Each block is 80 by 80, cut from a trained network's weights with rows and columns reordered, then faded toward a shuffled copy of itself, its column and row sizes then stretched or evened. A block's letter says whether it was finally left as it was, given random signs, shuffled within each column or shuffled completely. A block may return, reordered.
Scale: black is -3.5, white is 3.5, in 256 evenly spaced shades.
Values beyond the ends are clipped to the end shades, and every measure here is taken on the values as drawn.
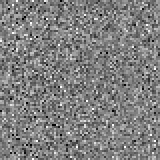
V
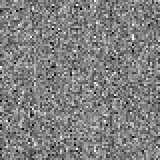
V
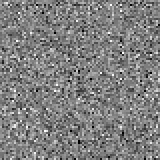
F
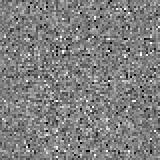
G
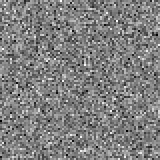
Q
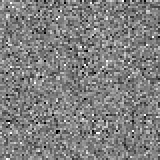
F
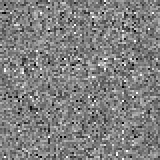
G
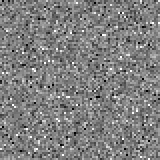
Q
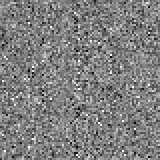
V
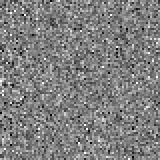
V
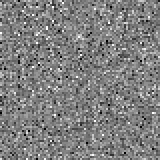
V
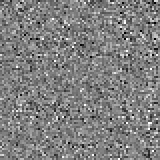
G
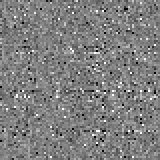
G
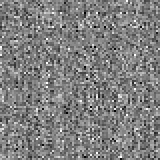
F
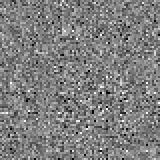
G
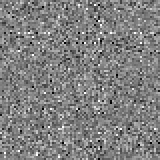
G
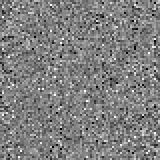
V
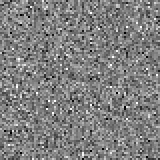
V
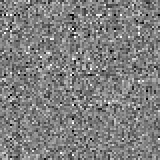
G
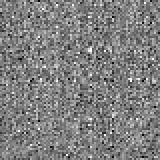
F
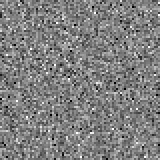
Q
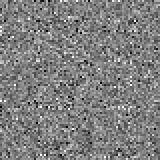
G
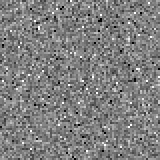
Q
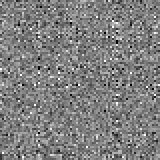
F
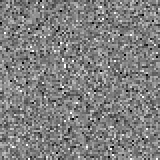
Q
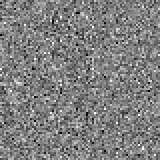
V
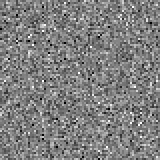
V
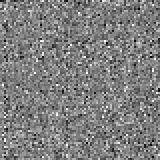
G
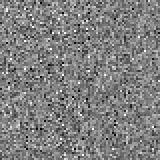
V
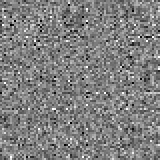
F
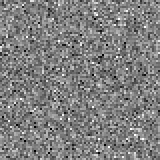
Q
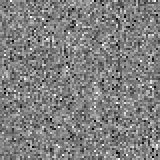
V
